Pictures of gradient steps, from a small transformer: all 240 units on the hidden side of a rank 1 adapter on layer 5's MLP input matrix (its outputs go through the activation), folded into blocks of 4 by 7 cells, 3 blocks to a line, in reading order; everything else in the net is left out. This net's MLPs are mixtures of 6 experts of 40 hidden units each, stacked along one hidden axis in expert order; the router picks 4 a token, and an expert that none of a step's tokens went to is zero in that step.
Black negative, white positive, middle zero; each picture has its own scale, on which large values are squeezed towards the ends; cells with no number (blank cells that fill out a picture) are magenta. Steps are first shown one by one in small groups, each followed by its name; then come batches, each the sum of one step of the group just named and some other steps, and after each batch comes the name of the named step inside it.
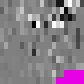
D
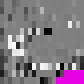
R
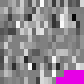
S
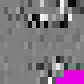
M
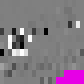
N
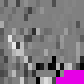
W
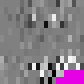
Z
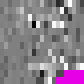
D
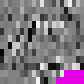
D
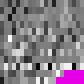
S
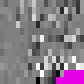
Z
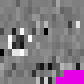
N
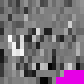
R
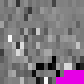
W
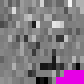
D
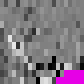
W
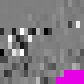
N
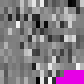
M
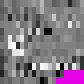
R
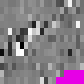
D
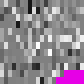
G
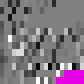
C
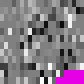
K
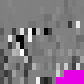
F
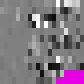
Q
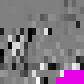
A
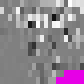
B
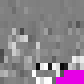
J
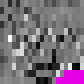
C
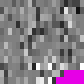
K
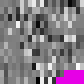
K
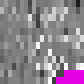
G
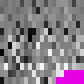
A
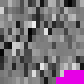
A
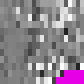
B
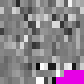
B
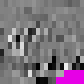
A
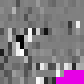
F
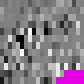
F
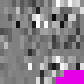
Q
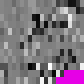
K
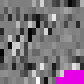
A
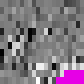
A
